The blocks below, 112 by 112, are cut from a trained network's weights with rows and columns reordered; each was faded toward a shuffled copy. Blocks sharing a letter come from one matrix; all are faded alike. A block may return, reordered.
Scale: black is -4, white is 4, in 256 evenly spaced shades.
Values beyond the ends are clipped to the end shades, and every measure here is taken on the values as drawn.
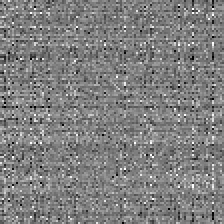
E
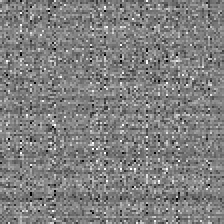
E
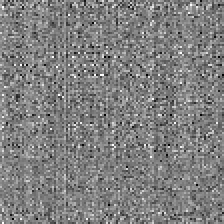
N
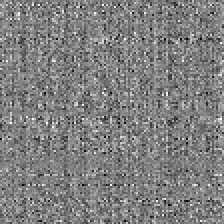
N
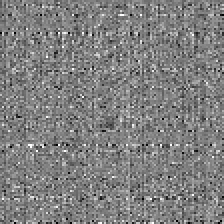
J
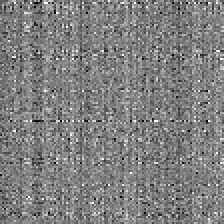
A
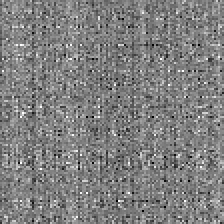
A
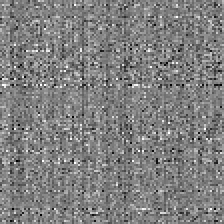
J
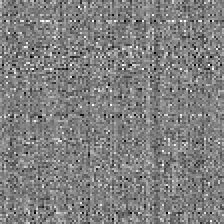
J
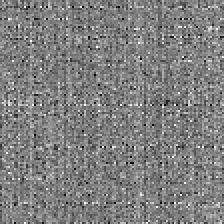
J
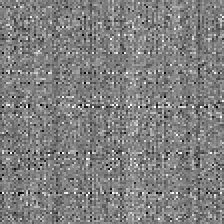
A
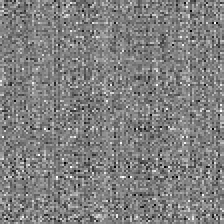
N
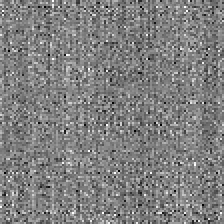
N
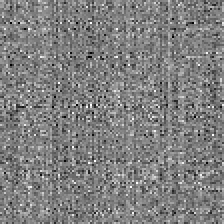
N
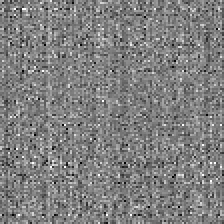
N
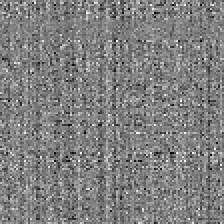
A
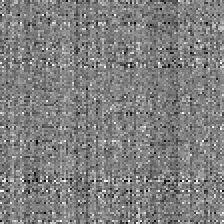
A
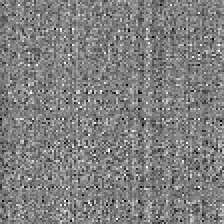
N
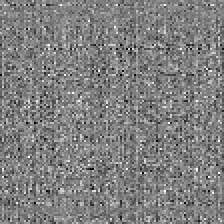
N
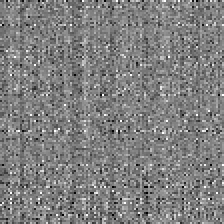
J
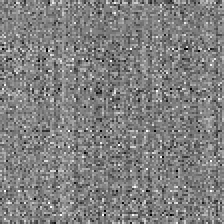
N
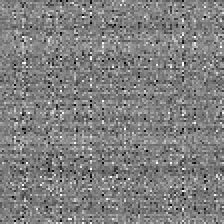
E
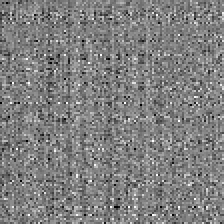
N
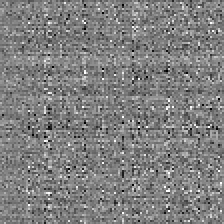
E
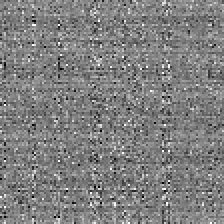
E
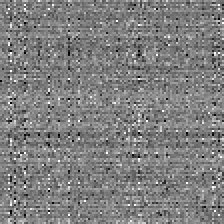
E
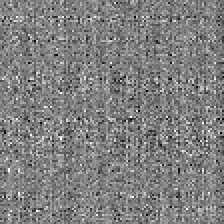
N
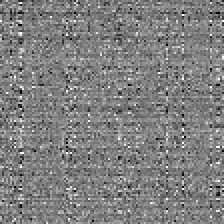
E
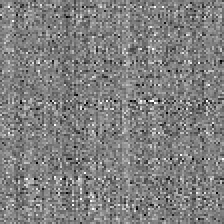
N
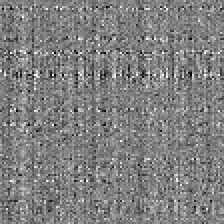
A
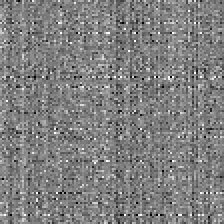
A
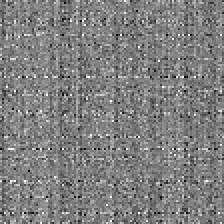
A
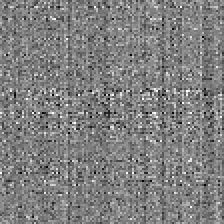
J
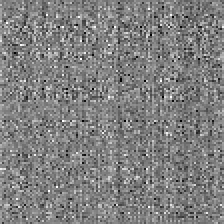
N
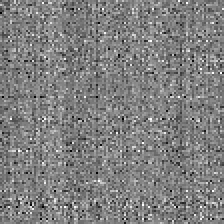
N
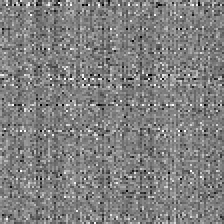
A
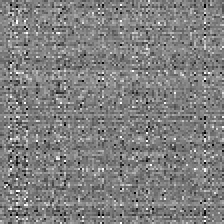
E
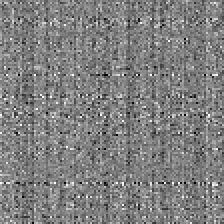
A
